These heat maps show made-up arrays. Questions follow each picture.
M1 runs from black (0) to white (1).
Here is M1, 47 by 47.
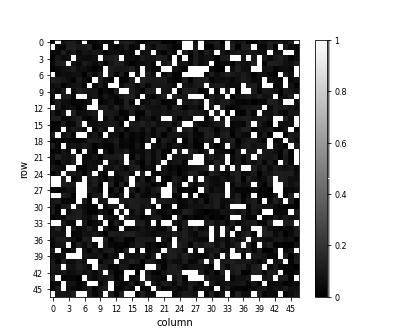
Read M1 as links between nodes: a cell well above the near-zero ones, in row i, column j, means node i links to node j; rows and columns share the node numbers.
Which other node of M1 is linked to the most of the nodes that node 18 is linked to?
node 2
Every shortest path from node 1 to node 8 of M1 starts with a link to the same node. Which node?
node 0
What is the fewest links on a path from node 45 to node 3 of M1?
4
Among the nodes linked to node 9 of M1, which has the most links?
node 14
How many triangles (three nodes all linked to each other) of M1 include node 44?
7
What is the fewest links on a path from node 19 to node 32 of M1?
4
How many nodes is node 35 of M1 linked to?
5
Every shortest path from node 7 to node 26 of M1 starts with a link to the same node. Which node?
node 12
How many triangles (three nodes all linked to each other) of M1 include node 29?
7
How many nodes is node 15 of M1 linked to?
8
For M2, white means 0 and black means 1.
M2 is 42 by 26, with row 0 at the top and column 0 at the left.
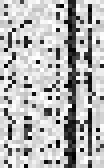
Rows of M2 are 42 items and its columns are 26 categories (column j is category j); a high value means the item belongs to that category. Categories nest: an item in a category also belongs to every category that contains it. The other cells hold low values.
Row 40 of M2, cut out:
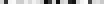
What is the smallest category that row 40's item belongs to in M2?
11
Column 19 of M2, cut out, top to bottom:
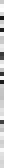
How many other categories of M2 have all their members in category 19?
2
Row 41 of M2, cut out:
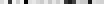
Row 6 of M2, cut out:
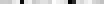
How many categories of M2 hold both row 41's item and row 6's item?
2
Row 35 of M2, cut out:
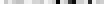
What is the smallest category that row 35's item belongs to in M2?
14
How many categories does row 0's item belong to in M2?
3
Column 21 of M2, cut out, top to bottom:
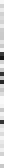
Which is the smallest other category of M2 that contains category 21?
3
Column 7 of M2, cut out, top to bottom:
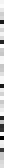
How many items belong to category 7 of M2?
8
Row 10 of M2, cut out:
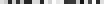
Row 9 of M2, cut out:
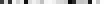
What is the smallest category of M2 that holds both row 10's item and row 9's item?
6
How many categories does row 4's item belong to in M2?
5
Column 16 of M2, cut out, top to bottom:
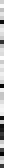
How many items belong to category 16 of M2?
11
